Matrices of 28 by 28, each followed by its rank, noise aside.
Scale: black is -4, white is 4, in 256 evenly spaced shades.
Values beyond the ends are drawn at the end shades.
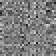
five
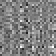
five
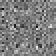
five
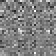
three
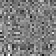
five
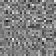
three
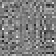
four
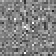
six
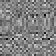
four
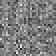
six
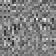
three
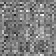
four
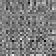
four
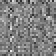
six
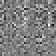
four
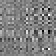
two
